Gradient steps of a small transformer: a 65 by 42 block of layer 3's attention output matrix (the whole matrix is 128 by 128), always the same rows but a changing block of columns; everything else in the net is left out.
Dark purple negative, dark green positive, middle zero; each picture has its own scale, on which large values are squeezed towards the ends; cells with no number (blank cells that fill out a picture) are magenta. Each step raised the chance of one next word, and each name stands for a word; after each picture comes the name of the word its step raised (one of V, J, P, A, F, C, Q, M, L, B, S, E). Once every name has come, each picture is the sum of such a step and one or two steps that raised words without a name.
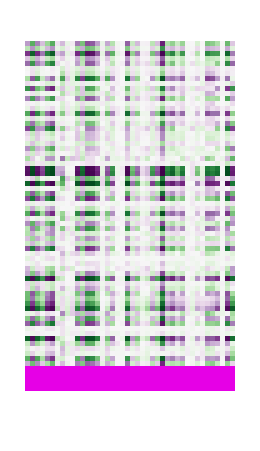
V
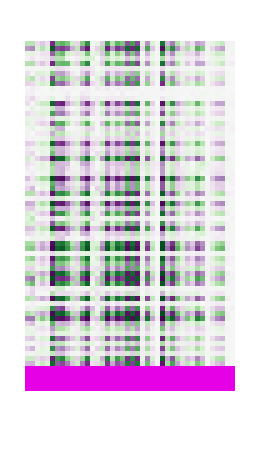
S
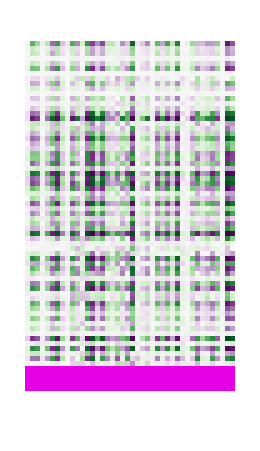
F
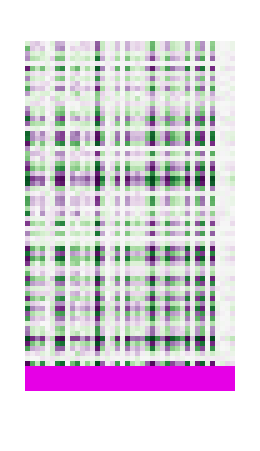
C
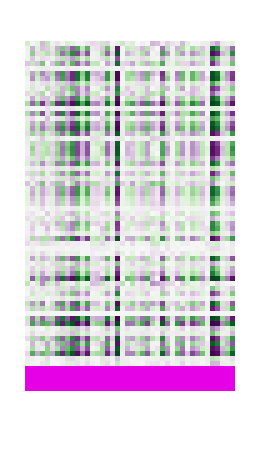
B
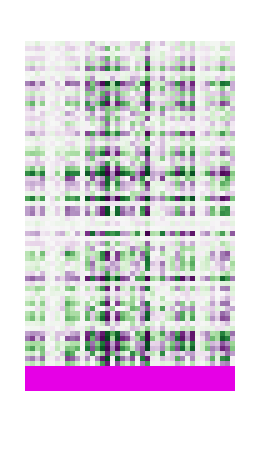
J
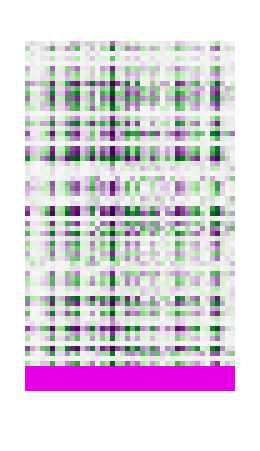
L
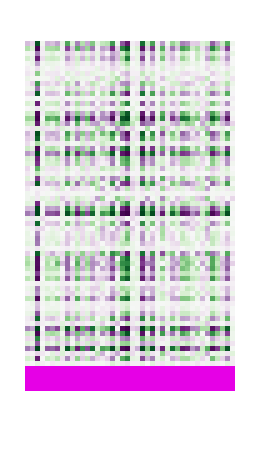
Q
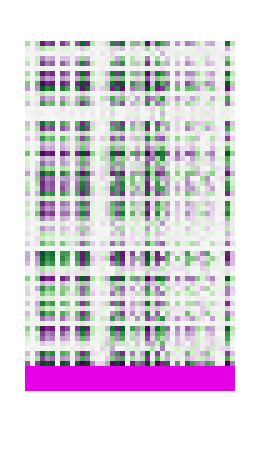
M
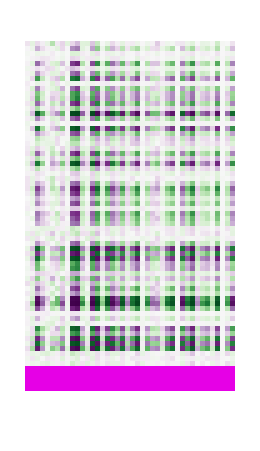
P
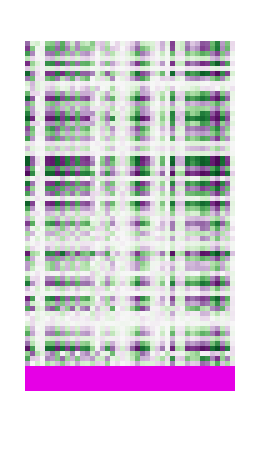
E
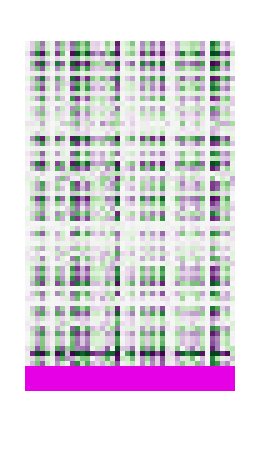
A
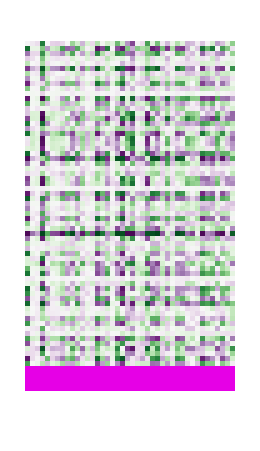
F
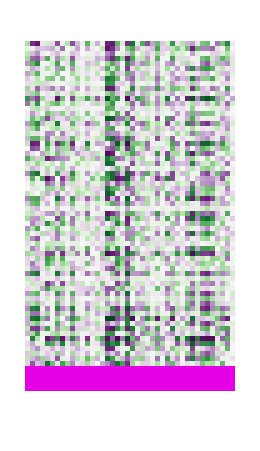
C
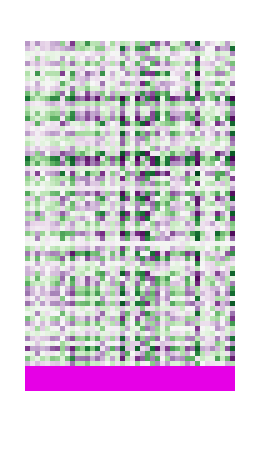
E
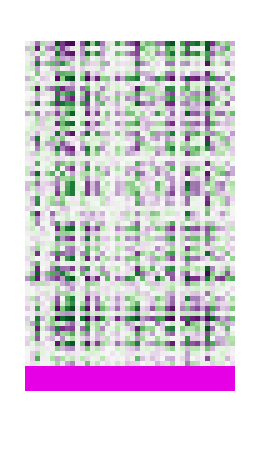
V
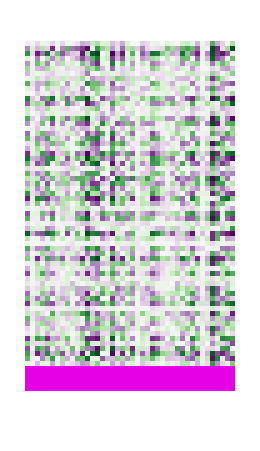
A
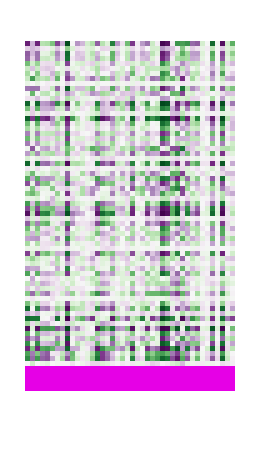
Q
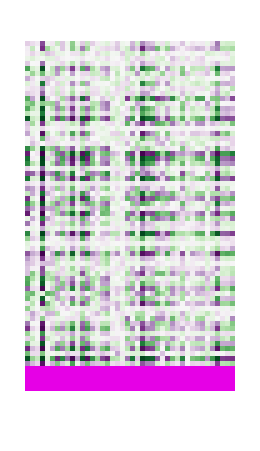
Q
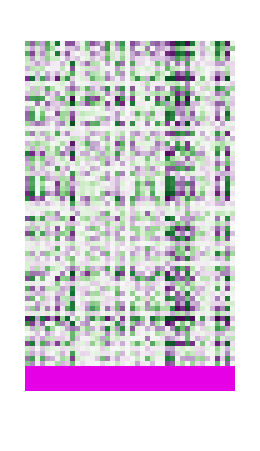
V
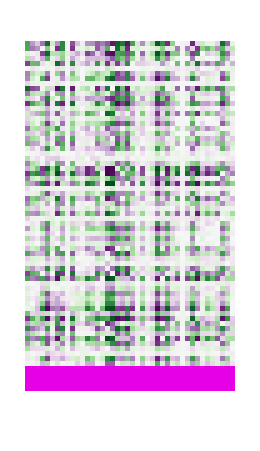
V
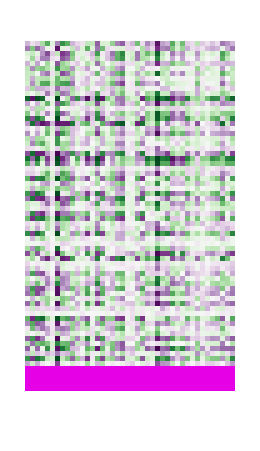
E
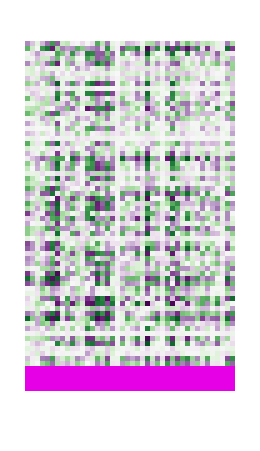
S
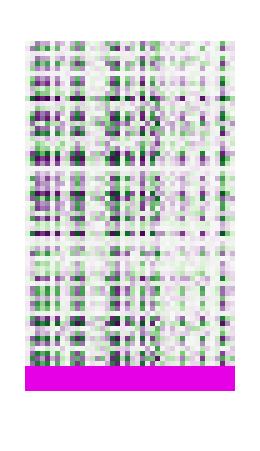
B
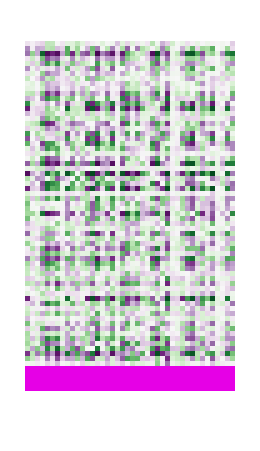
A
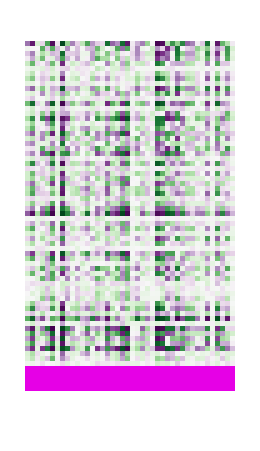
Q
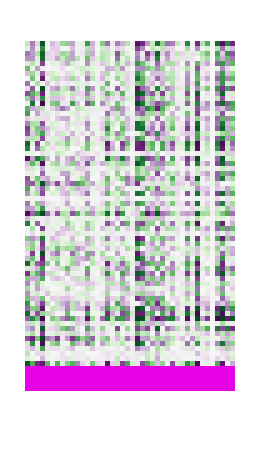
C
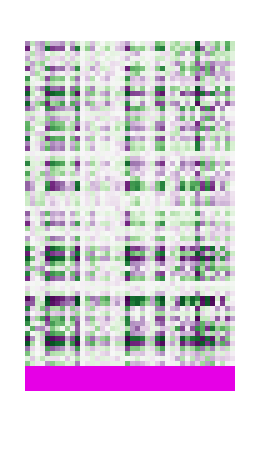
P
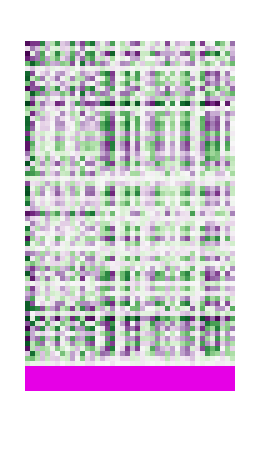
B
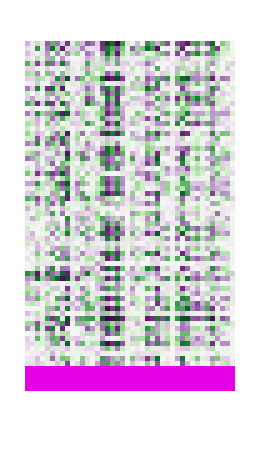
V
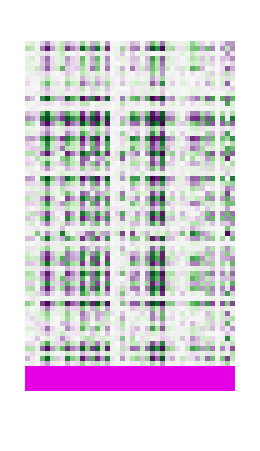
F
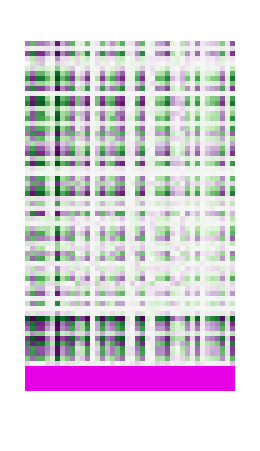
B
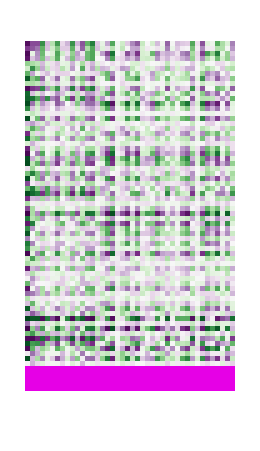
L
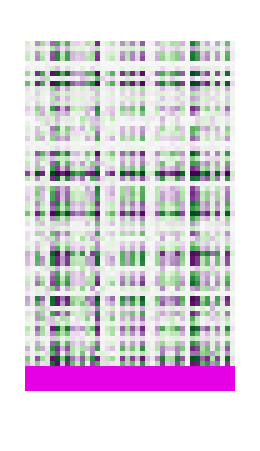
M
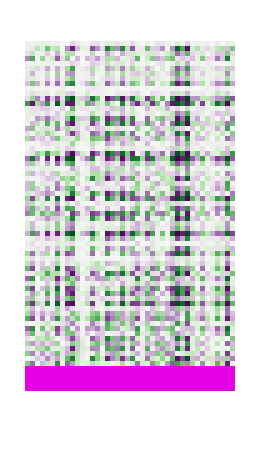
J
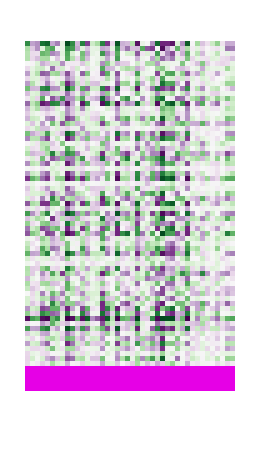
S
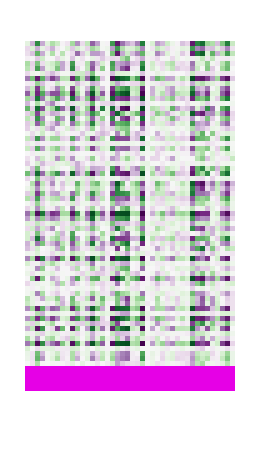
V
